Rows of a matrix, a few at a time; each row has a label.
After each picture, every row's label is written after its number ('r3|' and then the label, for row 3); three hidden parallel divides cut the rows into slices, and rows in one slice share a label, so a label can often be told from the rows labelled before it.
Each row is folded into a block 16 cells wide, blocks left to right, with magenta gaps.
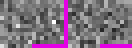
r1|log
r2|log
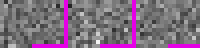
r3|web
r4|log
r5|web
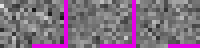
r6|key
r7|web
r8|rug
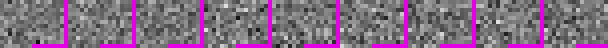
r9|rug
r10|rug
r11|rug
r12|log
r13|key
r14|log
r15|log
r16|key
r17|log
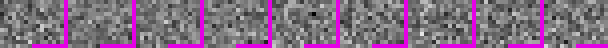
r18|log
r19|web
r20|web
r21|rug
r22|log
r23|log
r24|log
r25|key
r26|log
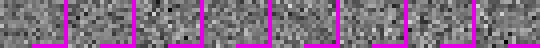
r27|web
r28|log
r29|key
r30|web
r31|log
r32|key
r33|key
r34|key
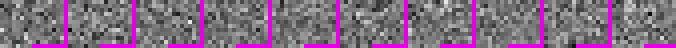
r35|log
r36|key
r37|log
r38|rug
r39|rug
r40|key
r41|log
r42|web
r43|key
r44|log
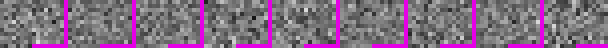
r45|key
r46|web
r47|web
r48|log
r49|log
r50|web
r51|key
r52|web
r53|key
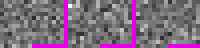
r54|rug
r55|key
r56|web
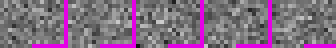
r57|rug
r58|web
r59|key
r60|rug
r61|rug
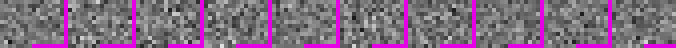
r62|web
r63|key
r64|key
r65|log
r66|rug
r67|key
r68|web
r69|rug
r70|web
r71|rug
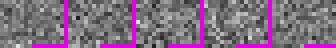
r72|rug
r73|log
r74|key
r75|key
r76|web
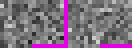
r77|key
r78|log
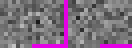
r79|web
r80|rug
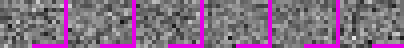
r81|log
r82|key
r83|log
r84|web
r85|web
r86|key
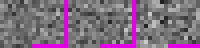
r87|web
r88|rug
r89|log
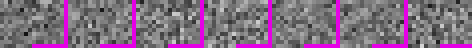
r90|rug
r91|web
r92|key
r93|log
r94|rug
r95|rug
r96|key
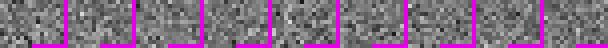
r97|key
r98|rug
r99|rug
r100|web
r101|log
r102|rug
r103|rug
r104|rug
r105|rug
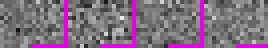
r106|rug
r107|key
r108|web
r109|web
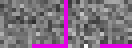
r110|rug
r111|log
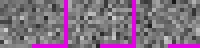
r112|rug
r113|key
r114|rug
